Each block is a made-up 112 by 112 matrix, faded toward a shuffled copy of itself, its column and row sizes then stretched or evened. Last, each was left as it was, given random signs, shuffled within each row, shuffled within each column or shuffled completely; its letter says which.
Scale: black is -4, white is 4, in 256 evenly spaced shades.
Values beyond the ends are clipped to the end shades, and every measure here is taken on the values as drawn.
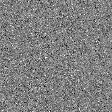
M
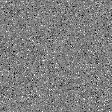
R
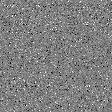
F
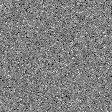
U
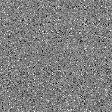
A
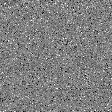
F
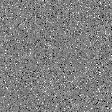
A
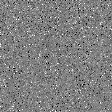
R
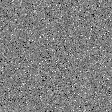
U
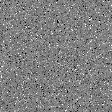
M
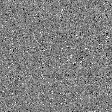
R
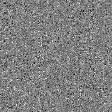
M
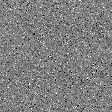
U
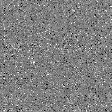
A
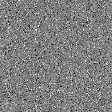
M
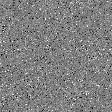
F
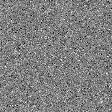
F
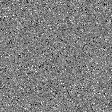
F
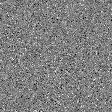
U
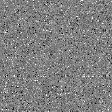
A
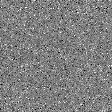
F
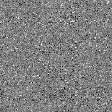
A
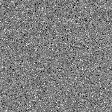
F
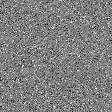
F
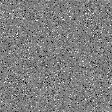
R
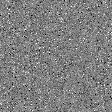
M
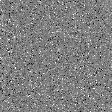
M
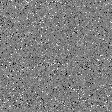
F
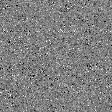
F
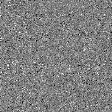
R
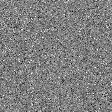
F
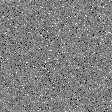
U
